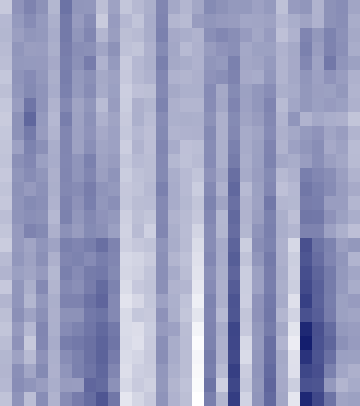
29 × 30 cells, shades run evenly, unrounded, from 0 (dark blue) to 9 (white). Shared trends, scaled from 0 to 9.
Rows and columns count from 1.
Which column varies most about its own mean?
26
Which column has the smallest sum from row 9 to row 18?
20
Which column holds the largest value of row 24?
17
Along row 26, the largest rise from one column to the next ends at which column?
21
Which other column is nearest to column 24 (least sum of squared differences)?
5
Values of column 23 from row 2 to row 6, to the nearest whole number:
5 5 5 5 5
